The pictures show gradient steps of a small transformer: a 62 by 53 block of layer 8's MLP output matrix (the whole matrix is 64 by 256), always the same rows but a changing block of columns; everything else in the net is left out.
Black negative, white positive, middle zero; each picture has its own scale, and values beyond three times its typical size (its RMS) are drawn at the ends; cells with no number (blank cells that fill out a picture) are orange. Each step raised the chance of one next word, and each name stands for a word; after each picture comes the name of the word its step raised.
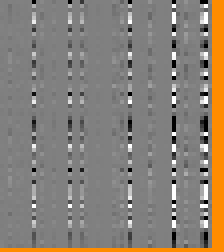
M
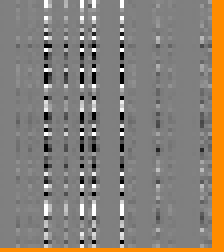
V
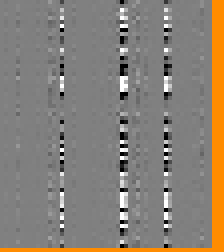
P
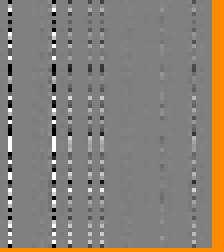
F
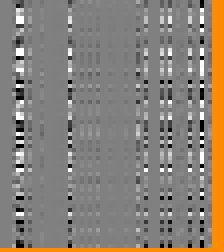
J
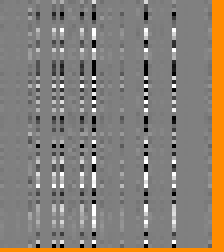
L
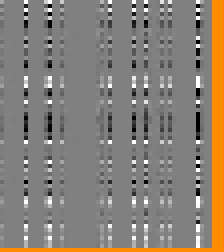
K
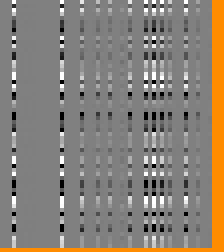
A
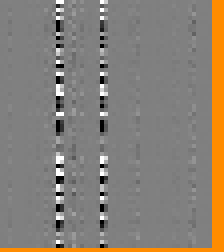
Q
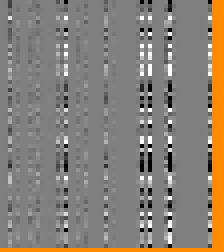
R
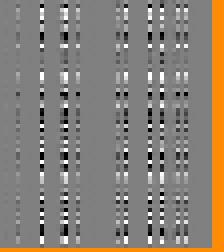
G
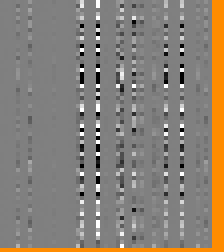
V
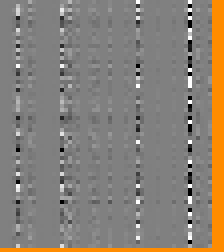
K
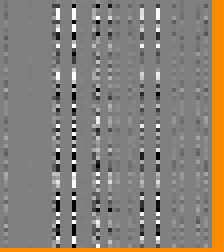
G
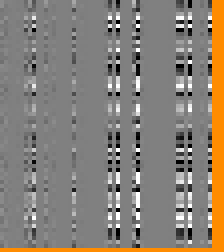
P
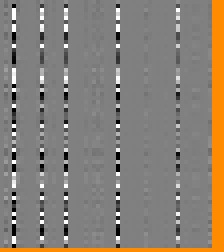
G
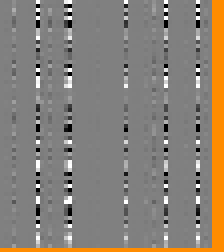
K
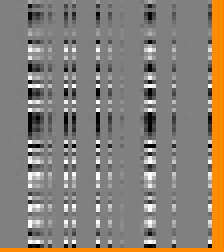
L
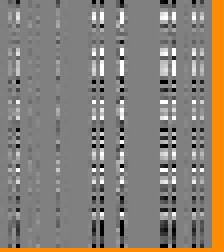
J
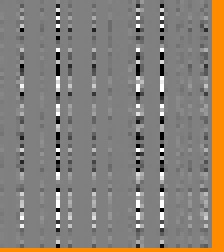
P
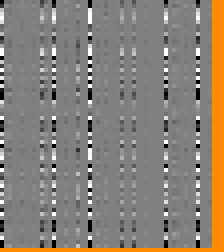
J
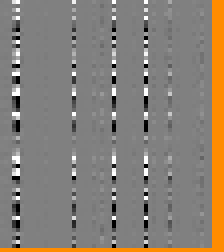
Q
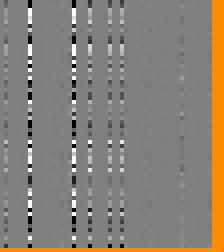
J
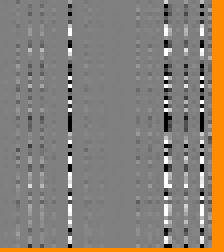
L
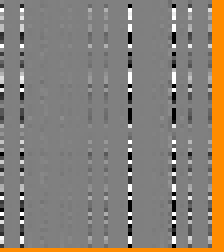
G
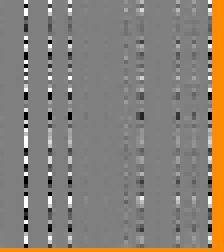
A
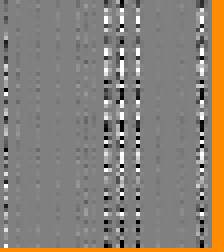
J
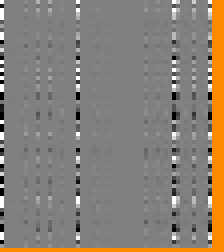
A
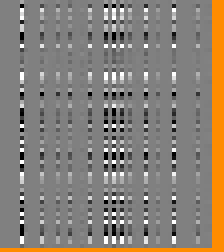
G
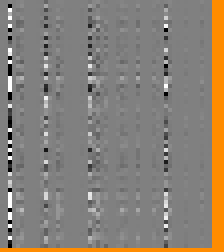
P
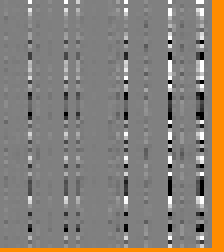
A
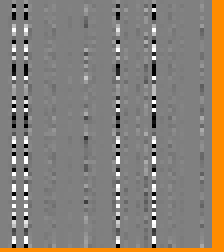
L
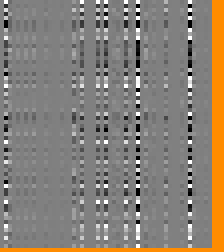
K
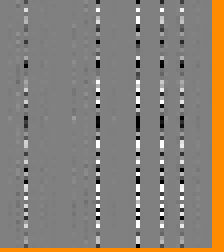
M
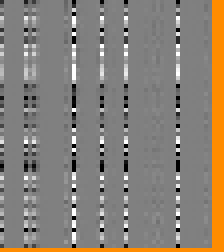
R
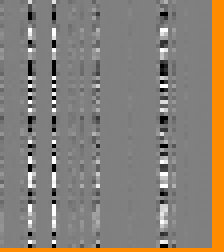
L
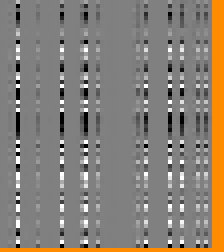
L
